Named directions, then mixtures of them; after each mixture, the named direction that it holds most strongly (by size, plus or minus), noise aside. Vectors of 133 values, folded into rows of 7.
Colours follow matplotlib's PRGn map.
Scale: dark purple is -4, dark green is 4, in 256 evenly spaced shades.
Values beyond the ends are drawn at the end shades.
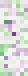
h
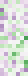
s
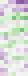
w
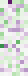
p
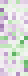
s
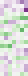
w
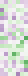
s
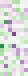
h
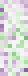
s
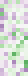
s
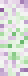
s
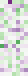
p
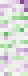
w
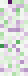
p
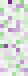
p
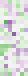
h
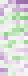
w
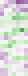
w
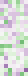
h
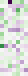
p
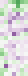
w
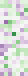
h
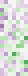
s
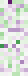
p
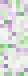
h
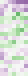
w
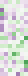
s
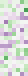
h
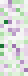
p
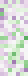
s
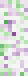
h
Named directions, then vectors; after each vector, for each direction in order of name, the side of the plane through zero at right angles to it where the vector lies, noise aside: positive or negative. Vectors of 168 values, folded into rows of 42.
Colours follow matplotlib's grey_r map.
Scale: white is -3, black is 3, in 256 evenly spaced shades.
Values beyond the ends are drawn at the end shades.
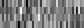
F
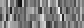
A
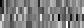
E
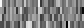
negative, negative, positive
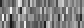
negative, positive, negative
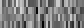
negative, negative, positive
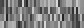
positive, positive, positive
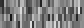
negative, positive, positive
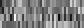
negative, positive, positive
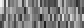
negative, negative, negative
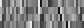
negative, negative, positive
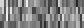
negative, negative, negative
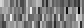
positive, negative, negative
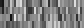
negative, positive, positive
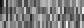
positive, positive, positive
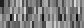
negative, positive, positive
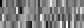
positive, positive, negative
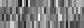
positive, negative, positive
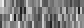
positive, negative, negative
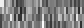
positive, negative, negative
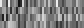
positive, negative, positive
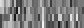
positive, negative, negative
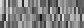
negative, negative, negative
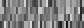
negative, negative, positive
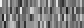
positive, negative, positive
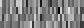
negative, negative, positive
